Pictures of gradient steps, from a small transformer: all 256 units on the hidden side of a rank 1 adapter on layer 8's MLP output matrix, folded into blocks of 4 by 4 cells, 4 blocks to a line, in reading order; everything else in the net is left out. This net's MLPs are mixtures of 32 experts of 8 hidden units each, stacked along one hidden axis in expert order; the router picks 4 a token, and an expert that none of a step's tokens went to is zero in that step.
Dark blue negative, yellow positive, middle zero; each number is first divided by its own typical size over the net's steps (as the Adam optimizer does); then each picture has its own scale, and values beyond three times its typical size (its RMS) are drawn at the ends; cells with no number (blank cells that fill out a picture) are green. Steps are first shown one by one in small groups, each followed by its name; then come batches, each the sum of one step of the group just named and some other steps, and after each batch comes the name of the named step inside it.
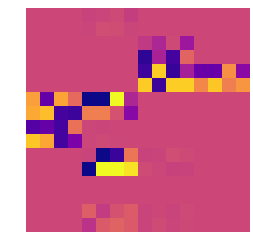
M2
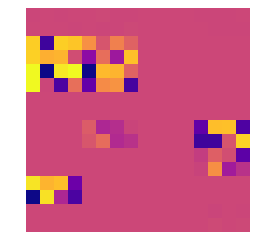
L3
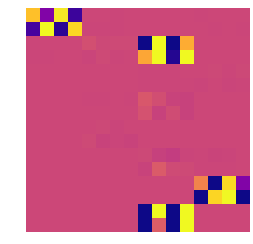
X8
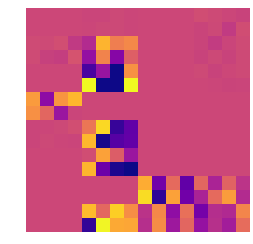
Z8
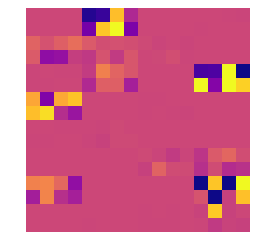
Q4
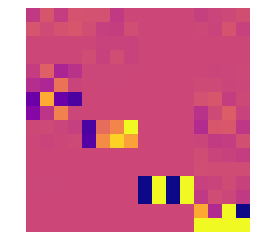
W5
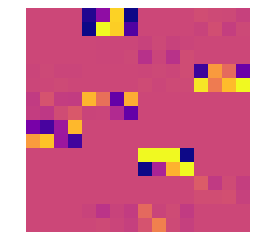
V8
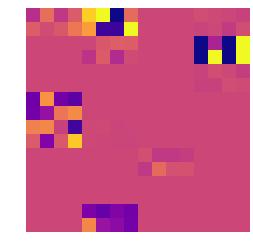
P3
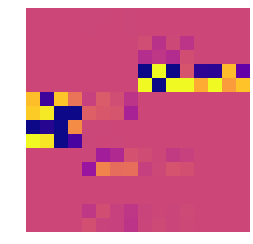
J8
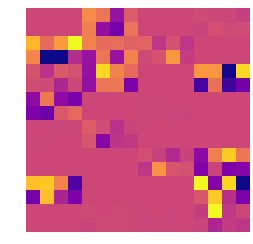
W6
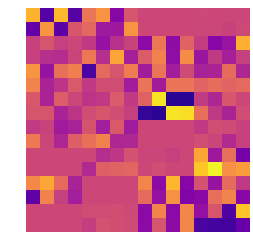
X8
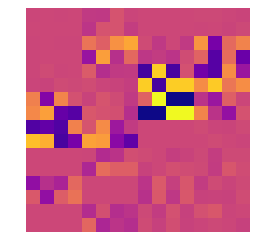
J8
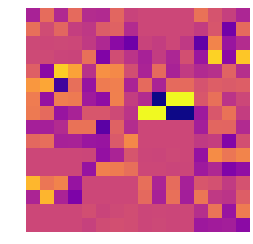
M2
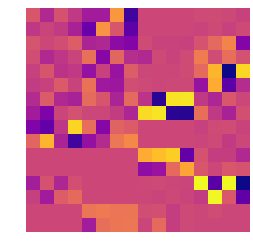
V8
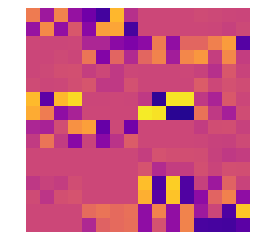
X8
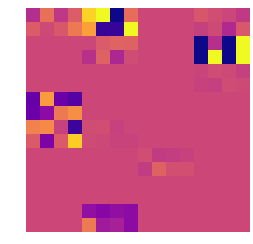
P3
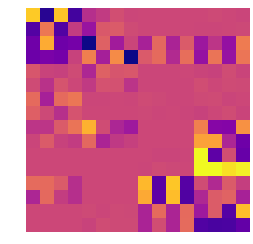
X8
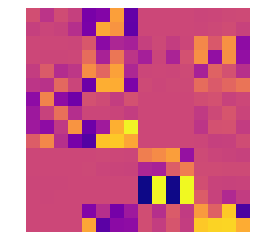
W5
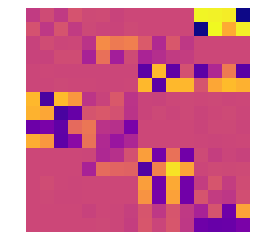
J8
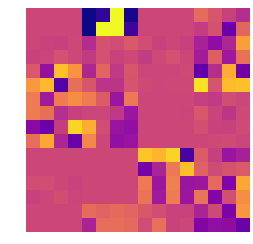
V8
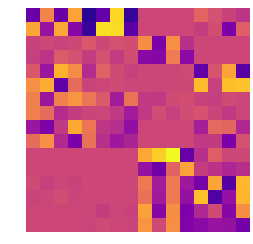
V8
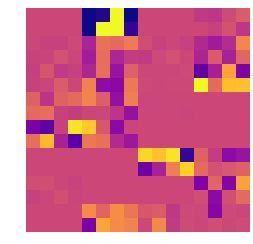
V8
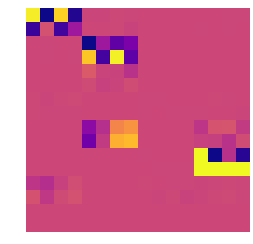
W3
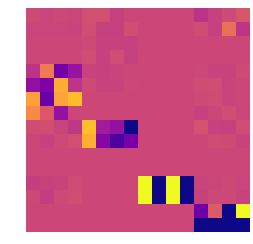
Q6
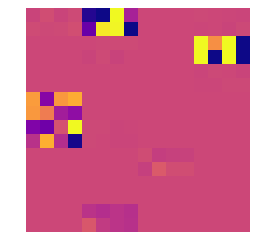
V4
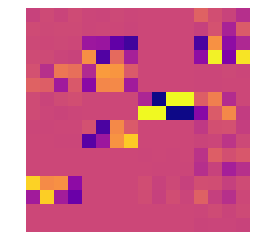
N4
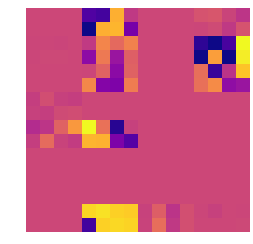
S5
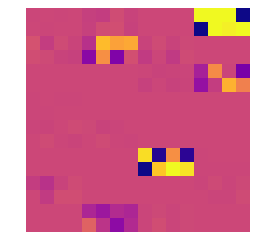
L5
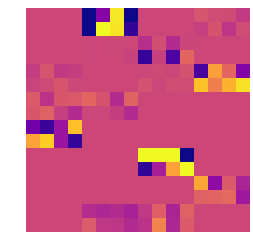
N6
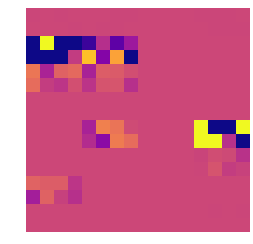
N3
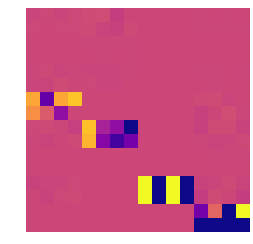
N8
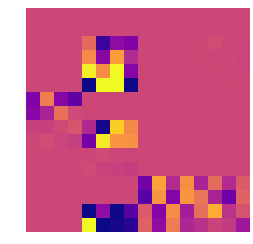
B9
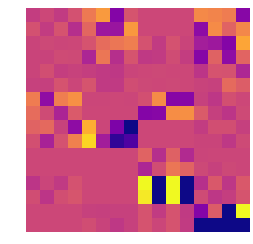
N8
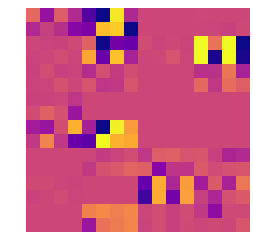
V4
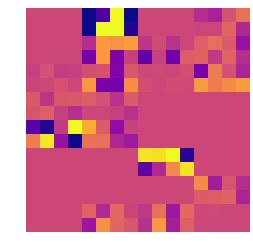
N6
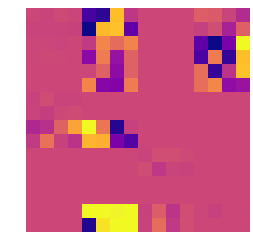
S5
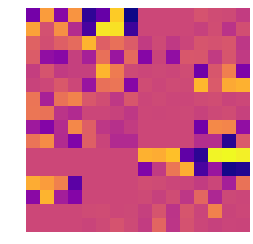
N6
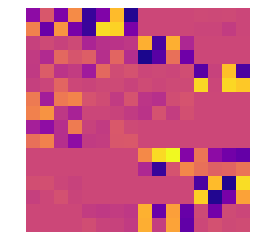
N6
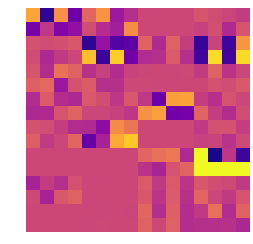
W3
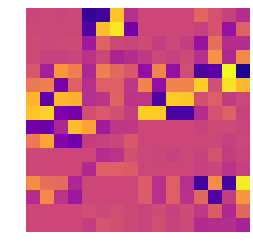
N4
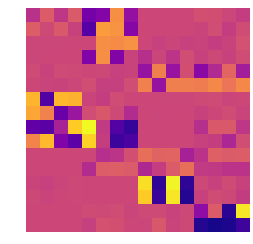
N8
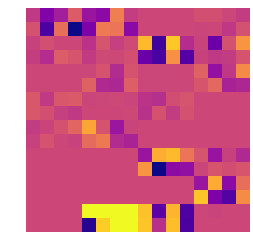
S5
